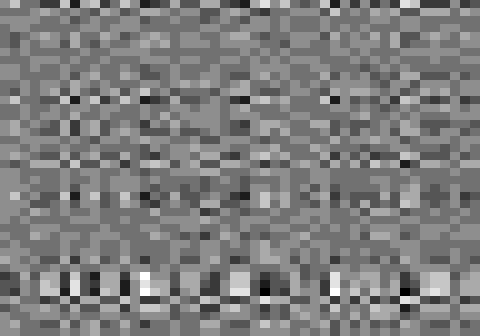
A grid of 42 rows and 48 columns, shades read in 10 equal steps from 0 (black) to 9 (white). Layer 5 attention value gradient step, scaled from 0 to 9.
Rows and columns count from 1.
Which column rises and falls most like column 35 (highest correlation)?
37
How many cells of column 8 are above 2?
35
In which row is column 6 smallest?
1
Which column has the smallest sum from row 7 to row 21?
34
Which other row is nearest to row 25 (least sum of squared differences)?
13
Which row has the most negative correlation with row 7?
8
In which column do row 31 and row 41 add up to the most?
27
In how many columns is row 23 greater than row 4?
8
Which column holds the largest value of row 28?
21
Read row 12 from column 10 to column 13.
3 5 6 3
